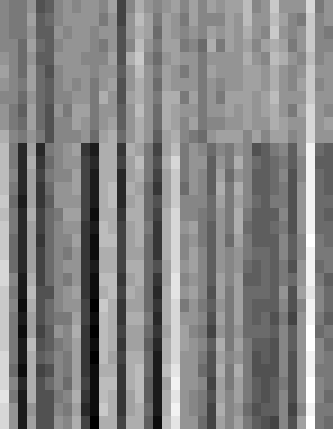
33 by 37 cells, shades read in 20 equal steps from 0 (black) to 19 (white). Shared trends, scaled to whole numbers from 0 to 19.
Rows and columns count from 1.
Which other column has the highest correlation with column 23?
6
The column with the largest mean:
35
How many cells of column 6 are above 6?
24
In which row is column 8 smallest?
30
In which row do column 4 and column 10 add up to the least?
32
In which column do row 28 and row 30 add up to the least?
11
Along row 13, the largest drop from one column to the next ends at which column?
36
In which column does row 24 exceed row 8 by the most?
1
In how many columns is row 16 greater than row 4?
11
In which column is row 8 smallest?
14
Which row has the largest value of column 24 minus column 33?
4
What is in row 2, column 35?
15
